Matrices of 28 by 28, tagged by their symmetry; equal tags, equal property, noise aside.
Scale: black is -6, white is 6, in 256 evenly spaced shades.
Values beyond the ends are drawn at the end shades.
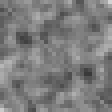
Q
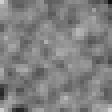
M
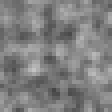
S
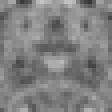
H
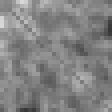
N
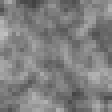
S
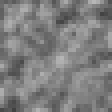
N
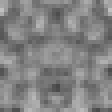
H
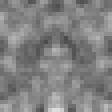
H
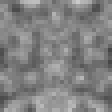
H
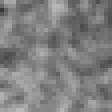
S
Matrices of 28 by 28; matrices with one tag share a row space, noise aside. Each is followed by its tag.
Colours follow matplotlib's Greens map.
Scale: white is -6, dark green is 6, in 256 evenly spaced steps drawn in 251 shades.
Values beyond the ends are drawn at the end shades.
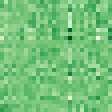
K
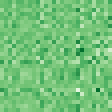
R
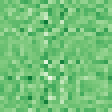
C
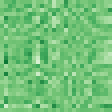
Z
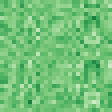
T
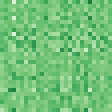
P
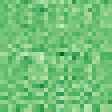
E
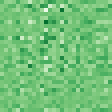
C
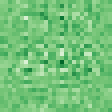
E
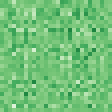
P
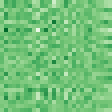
Z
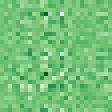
C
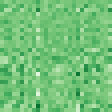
T
